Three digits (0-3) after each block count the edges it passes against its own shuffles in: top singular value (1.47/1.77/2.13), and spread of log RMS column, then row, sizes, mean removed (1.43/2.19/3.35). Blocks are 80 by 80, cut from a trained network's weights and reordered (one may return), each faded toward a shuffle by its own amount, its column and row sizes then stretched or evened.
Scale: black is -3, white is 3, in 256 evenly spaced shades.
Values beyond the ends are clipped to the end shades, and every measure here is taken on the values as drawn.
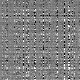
3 3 1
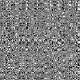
3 2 2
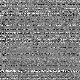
2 1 3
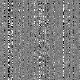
2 3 1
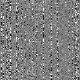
0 3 0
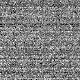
2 1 1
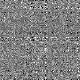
0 2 2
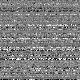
2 0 3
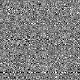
2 1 2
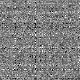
1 2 2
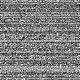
3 1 1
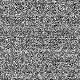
0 1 1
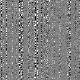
1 3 1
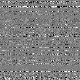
1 1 3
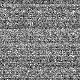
2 1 0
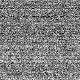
2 1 1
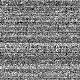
3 1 1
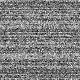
3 0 0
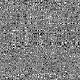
2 0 2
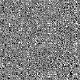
2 2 1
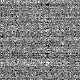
2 2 1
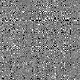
2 2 2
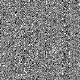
0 2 0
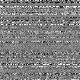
2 0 3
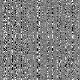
2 3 0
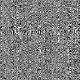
1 2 2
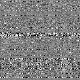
1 0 3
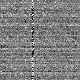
3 2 0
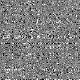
2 1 2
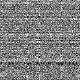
3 2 1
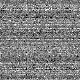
3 1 2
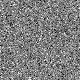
0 0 0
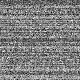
3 0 0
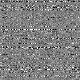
0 0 3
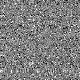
1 0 1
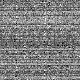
3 1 0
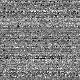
2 0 2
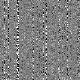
1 3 0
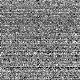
2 1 2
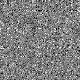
2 0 1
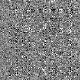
1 2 1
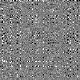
2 2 2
